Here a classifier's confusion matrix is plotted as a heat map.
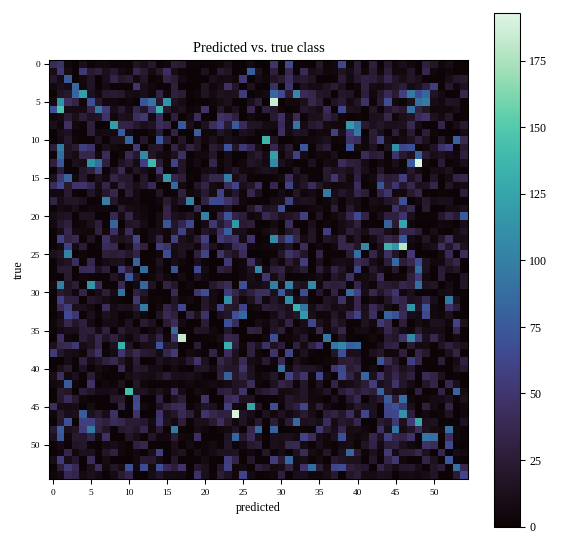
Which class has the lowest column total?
18
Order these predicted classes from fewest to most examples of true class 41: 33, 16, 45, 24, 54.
54, 16, 24, 45, 33
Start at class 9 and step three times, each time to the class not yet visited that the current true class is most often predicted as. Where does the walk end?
39
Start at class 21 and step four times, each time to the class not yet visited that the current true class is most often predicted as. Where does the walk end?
11
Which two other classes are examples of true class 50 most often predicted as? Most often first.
52, 49
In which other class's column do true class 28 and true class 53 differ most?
34
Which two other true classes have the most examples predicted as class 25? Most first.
33, 29
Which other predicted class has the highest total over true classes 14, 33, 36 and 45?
17
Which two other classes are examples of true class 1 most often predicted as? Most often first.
26, 4
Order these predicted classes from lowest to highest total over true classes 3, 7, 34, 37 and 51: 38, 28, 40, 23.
28, 40, 38, 23
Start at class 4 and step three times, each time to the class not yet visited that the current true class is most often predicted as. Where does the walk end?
48
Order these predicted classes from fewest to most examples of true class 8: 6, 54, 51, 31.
6, 31, 54, 51
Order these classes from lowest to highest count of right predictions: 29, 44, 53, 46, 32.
44, 53, 29, 46, 32
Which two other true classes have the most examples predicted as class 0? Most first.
6, 38
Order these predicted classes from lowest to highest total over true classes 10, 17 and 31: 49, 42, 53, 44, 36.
42, 49, 44, 53, 36
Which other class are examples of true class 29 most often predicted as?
5
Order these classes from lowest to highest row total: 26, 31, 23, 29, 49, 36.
26, 31, 36, 49, 23, 29
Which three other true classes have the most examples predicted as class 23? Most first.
37, 31, 15
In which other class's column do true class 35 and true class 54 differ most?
16
